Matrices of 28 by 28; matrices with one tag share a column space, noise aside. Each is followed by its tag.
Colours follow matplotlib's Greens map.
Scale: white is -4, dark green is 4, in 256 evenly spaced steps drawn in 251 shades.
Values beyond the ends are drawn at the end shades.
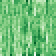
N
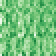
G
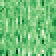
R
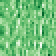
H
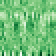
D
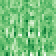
G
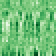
D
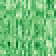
H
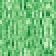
H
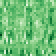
R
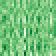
G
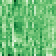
N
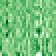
G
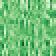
H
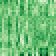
N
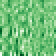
G
